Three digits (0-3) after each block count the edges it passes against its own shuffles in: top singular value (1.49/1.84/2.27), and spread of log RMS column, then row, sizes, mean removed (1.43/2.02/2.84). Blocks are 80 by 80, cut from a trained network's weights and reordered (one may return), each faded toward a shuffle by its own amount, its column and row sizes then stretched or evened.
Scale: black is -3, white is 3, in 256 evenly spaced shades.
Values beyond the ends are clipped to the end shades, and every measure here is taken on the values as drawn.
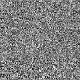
1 1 2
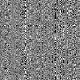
2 3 1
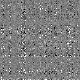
0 3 2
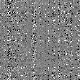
0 3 2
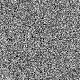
1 0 0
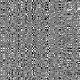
3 3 2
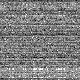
3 1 1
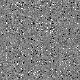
0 2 1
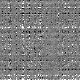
3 3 2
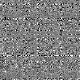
1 2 3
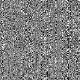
1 3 0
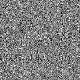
1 1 1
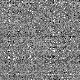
0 2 1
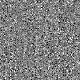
1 1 0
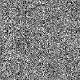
1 2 1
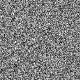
0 1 0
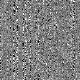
0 3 0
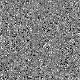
0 1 1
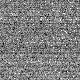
1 0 0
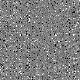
0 2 1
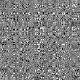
3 2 2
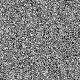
1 0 0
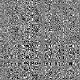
2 3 2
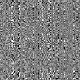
3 3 2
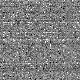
1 2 0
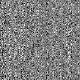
1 3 1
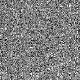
1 2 0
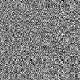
3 1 0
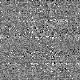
0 1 2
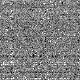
1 2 1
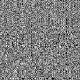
2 1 2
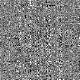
0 3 2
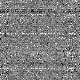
2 2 1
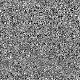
0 0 2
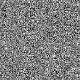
1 2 1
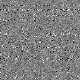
0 1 2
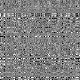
3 2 3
